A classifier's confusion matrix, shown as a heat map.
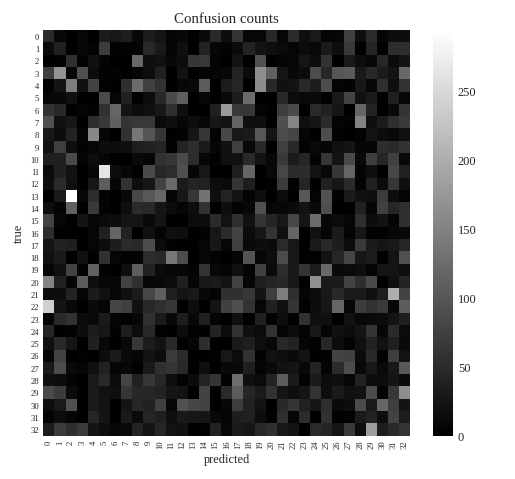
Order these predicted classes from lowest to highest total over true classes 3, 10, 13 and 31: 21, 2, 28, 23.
28, 21, 23, 2
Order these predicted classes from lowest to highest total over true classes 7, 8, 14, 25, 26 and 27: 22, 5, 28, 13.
13, 5, 28, 22
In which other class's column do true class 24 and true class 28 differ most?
21
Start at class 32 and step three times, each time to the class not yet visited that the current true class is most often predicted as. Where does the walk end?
9
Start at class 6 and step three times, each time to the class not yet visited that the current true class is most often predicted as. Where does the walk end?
0
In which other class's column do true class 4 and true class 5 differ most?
19
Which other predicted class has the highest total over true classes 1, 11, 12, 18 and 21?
5
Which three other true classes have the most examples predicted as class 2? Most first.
13, 4, 14
